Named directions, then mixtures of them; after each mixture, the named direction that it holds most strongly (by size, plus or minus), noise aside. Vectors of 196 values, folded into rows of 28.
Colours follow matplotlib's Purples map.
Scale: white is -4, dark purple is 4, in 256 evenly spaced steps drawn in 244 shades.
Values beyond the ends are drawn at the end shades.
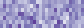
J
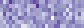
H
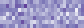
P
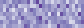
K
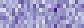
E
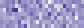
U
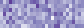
H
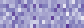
P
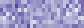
P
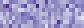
H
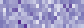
U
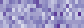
H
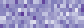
P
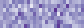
K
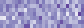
K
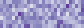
K
